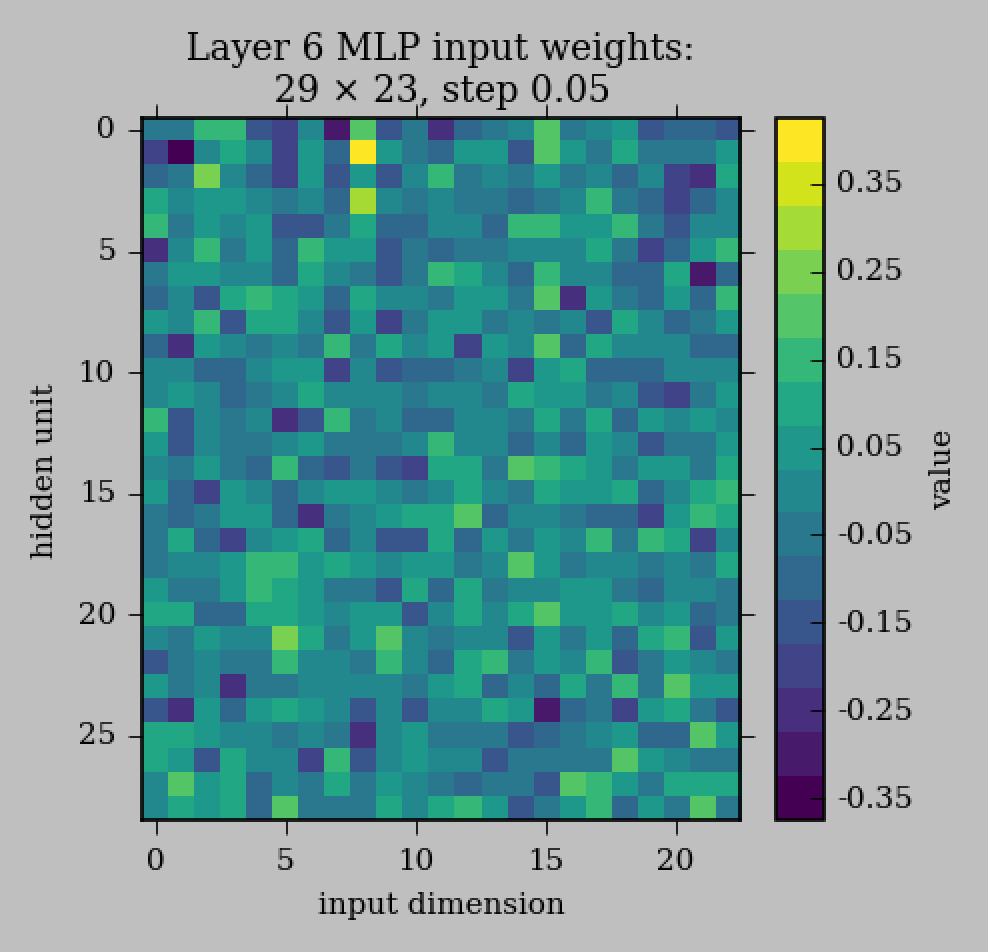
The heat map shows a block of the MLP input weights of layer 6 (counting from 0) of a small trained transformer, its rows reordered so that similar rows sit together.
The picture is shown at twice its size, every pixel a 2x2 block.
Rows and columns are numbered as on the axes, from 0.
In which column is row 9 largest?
15
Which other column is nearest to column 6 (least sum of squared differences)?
13
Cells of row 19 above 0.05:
4
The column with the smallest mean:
19
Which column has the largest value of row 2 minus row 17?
2
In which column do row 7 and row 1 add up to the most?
8
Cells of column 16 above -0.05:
17
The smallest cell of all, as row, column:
1, 1
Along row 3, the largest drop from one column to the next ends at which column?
9
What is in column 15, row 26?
-0.05
